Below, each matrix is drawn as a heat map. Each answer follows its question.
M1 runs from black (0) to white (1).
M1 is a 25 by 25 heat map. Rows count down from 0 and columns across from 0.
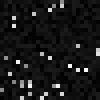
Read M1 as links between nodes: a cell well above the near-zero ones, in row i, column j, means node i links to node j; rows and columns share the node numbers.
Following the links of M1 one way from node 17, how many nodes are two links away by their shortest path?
4
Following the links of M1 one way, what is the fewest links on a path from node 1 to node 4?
2
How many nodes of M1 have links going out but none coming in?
5
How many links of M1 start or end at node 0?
2
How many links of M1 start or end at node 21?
5
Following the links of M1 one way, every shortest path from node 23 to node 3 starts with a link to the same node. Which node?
node 15
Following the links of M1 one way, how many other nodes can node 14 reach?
10
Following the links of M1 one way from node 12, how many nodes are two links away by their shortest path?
2
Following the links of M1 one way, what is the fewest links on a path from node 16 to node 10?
4
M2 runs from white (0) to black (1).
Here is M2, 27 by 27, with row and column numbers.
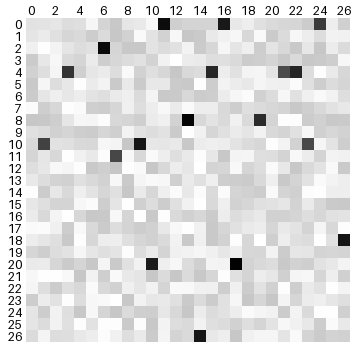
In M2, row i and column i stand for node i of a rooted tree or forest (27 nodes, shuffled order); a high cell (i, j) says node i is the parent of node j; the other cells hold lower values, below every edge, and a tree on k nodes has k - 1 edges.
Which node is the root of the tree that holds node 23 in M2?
20
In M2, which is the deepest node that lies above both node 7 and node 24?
0
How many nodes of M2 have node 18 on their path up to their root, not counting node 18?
2
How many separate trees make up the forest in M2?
9
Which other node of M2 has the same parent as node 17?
10
